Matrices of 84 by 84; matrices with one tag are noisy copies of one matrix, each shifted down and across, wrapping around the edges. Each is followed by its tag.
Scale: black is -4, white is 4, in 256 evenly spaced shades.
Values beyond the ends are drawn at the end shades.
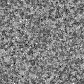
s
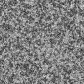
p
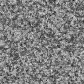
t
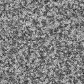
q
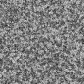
s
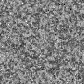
t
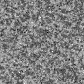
p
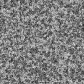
s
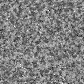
q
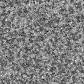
q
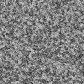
t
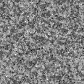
p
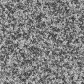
p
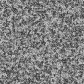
s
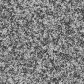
p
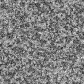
p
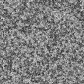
t
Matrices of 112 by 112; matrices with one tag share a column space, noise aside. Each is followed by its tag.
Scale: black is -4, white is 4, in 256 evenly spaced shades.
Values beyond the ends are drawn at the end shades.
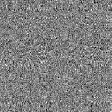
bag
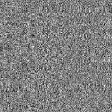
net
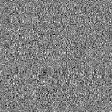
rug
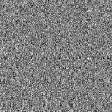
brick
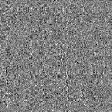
rug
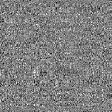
rug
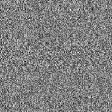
bag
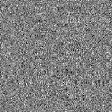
rug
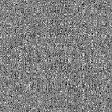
net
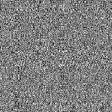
bag
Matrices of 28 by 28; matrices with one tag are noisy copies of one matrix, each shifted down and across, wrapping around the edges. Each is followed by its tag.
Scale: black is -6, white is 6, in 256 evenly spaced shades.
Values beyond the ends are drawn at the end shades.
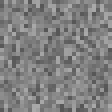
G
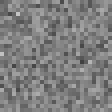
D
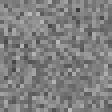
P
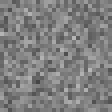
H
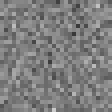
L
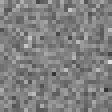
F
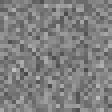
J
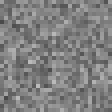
D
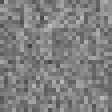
H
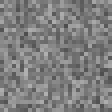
H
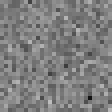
H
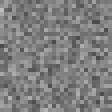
F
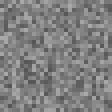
D
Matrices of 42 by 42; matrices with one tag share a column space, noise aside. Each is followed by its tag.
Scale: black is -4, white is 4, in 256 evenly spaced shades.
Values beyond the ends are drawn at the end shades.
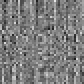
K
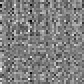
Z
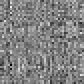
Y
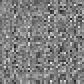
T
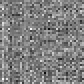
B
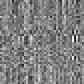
K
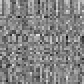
K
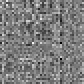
Z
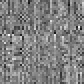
K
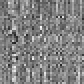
K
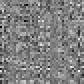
T
